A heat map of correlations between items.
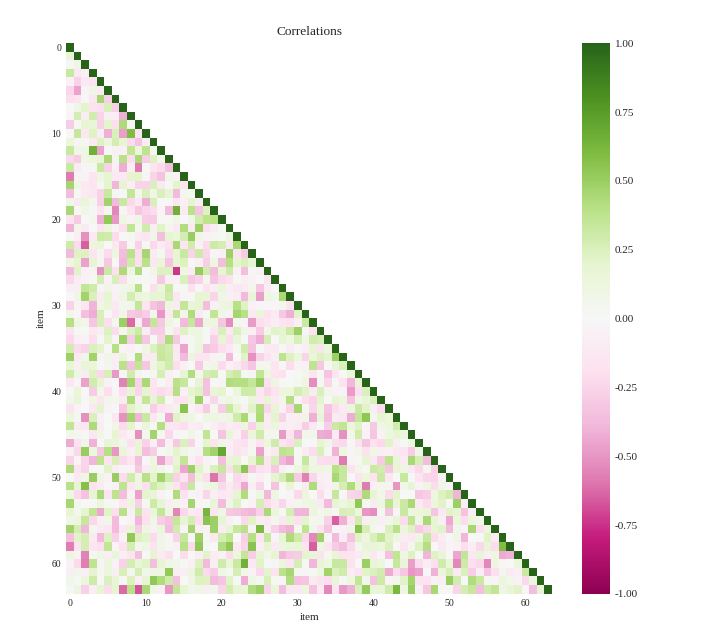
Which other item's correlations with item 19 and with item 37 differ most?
14
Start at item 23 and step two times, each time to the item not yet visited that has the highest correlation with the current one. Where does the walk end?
39
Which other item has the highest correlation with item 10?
8
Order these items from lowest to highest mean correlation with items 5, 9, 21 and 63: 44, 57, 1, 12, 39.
1, 44, 12, 39, 57
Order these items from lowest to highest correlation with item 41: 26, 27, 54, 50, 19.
19, 27, 54, 26, 50
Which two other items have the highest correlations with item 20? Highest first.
47, 5
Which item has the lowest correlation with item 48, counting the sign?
36
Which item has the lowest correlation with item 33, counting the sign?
45
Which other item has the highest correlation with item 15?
42
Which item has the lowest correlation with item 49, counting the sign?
15
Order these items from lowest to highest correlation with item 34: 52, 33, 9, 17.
52, 17, 33, 9
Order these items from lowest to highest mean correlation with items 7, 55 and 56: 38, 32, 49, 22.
49, 22, 32, 38
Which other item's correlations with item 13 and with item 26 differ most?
4
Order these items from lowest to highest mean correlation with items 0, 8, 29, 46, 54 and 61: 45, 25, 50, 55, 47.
25, 45, 55, 47, 50
